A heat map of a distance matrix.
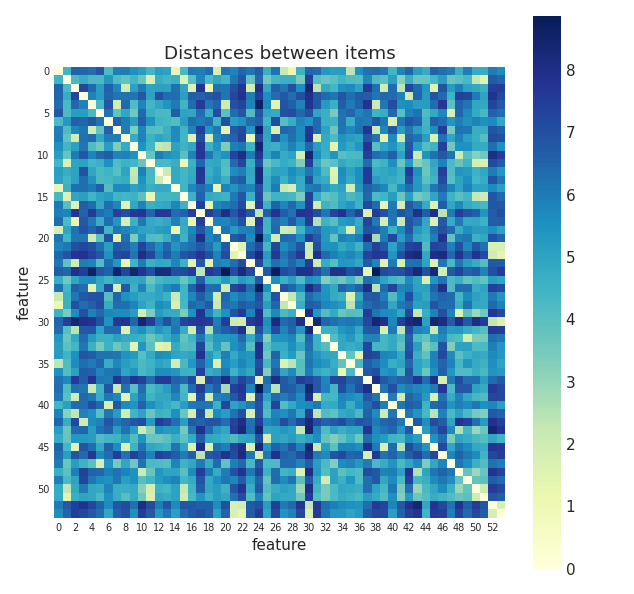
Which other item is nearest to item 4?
26
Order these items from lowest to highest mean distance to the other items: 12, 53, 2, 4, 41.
41, 12, 2, 4, 53
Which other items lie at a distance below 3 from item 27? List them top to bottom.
0, 14, 19, 28, 35
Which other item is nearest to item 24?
37
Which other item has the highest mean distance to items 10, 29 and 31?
30
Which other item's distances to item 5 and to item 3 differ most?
42
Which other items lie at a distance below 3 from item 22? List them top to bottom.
21, 30, 52, 53
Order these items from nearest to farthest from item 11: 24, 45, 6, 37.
45, 6, 37, 24
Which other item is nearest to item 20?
7
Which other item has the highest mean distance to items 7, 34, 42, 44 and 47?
24
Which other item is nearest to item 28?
0
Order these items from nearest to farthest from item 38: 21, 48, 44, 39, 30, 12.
12, 44, 39, 48, 21, 30
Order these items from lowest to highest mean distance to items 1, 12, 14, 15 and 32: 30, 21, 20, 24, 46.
20, 21, 46, 30, 24
